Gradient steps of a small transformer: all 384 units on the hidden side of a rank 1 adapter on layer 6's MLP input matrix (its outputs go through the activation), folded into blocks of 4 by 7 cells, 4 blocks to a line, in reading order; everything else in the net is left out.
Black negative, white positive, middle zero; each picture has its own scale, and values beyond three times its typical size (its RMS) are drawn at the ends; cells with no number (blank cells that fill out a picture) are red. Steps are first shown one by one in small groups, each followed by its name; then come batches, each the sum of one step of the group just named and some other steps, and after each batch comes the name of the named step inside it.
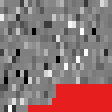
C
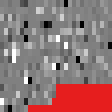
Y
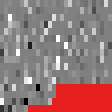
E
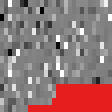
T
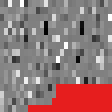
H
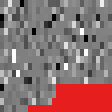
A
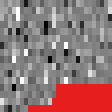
Y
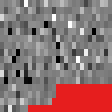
C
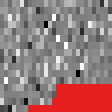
E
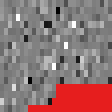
Y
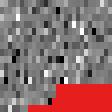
C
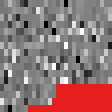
Y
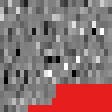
C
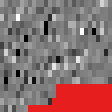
C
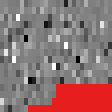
Y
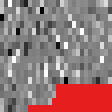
T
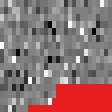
C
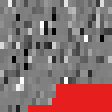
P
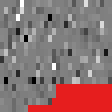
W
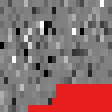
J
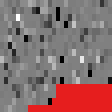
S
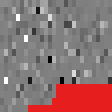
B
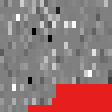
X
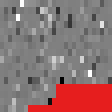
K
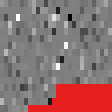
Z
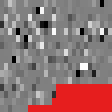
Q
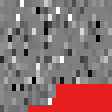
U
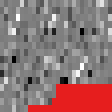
Z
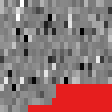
W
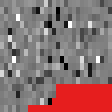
S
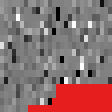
S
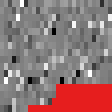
K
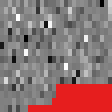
B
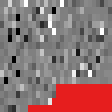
Q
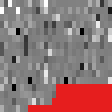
Q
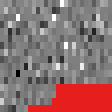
Z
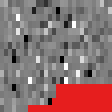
S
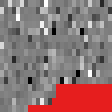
K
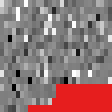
B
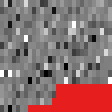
J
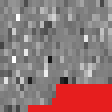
B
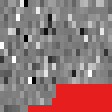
W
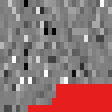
P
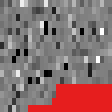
J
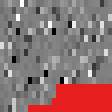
K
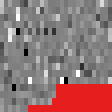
Z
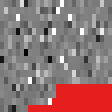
U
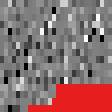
P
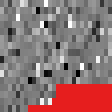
U
